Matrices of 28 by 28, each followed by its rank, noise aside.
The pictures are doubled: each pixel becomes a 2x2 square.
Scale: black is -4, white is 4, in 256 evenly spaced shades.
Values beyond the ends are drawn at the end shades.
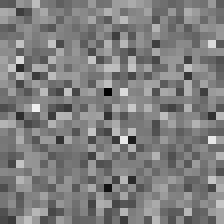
five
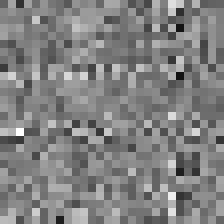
six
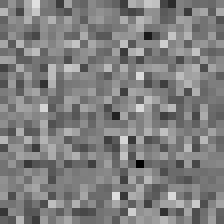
six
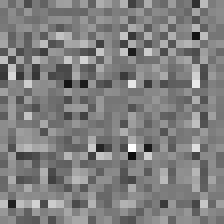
three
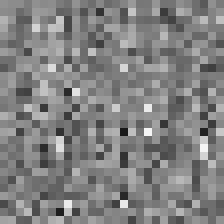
six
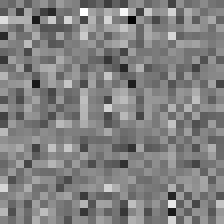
four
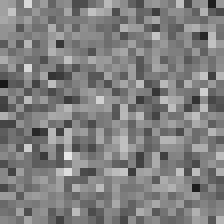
seven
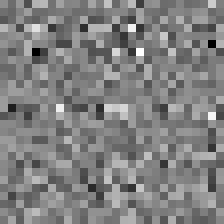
four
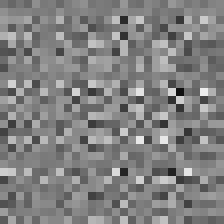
three
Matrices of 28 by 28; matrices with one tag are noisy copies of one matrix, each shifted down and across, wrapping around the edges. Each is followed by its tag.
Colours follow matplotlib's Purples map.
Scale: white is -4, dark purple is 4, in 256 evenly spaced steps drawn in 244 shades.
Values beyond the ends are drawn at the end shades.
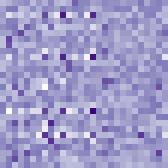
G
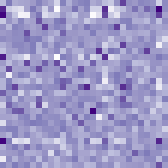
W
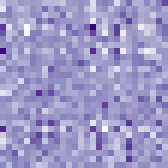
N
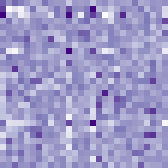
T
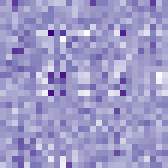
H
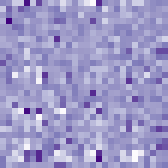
H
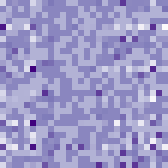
G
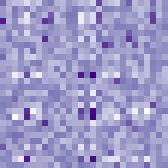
W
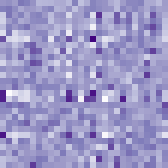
T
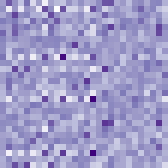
G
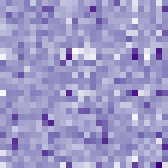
T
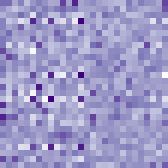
G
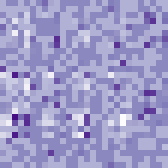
H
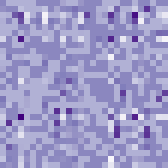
N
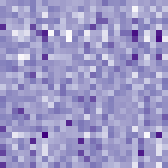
N
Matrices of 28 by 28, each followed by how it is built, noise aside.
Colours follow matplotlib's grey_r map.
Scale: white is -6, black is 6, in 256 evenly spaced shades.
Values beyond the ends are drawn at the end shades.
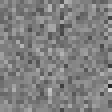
uneven columns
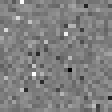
sparse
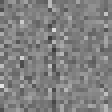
uneven columns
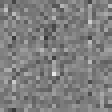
uneven columns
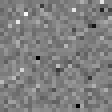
sparse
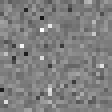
sparse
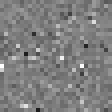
sparse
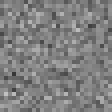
repeating columns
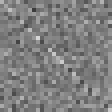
diagonal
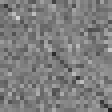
diagonal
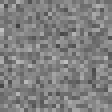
noise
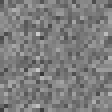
repeating rows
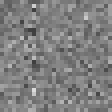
uneven columns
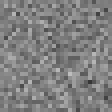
noise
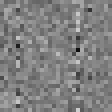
uneven columns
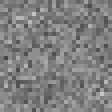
noise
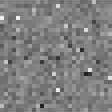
sparse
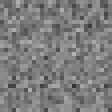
repeating columns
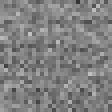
blocks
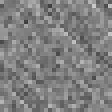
Toeplitz
